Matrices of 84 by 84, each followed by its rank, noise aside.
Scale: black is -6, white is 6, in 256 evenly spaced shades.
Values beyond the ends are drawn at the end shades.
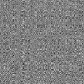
six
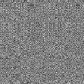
seven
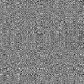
eight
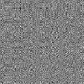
eight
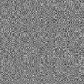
eight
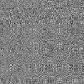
eight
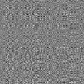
five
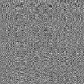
seven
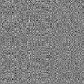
eight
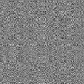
six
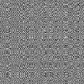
four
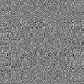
seven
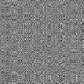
four
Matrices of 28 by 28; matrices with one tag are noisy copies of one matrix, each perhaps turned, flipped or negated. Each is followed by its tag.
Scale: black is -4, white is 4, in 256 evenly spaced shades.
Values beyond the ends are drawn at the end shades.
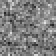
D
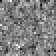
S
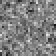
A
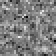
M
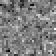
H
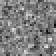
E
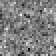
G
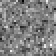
G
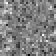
H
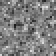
M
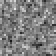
S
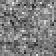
D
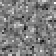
M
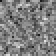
S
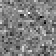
D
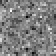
G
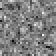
M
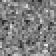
G
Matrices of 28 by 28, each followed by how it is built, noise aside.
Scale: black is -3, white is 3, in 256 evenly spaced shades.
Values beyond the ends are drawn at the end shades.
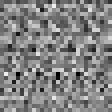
repeating columns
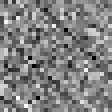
Toeplitz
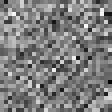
Hankel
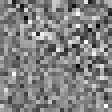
upper triangular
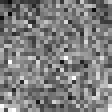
smooth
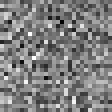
blocks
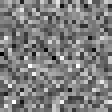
repeating columns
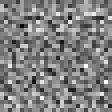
repeating columns
